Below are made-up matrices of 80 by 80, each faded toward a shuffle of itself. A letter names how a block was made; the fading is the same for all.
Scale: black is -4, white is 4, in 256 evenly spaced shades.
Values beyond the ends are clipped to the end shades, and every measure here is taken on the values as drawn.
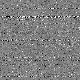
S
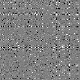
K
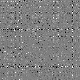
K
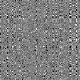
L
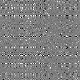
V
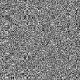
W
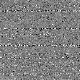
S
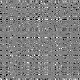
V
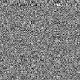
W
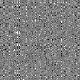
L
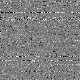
S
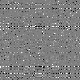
V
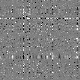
K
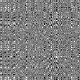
L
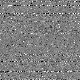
S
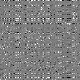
V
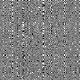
L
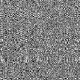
W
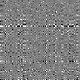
V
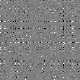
K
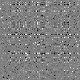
V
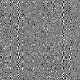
L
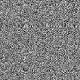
W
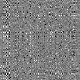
L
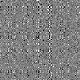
L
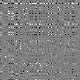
V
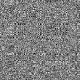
W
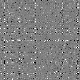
K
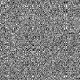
W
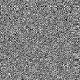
W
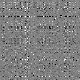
K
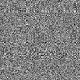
W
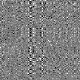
L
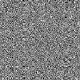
W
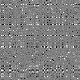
V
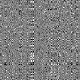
L
